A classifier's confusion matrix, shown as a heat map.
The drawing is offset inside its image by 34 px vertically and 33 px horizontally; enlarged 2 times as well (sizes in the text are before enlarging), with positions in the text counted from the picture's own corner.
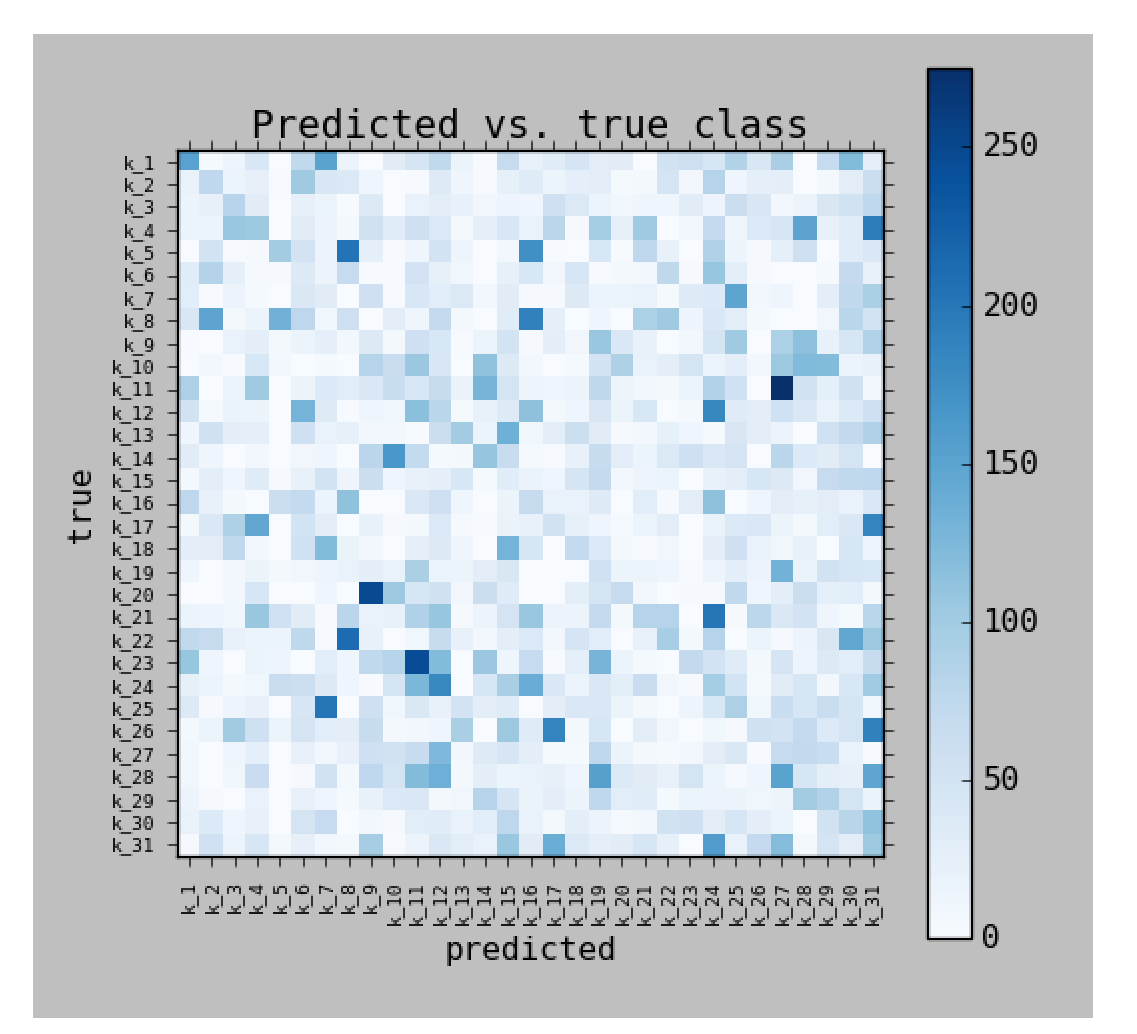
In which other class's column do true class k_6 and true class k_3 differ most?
k_24
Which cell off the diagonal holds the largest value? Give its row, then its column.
k_11, k_27
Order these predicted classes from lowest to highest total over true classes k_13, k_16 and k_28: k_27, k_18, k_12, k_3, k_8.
k_3, k_18, k_8, k_27, k_12
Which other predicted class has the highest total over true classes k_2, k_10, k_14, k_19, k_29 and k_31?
k_27
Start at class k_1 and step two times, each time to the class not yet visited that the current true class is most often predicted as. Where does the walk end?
k_25
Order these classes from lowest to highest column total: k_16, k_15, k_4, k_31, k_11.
k_4, k_16, k_15, k_11, k_31
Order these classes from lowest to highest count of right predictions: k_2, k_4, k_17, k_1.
k_17, k_2, k_4, k_1
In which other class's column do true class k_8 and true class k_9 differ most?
k_16
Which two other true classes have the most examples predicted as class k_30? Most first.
k_22, k_1
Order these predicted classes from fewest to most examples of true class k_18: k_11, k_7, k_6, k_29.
k_29, k_11, k_6, k_7
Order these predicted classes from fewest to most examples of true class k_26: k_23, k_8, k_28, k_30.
k_23, k_8, k_30, k_28
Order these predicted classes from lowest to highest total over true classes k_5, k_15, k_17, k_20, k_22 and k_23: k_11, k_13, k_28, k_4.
k_13, k_28, k_4, k_11
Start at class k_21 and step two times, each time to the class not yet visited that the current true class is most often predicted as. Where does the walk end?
k_12
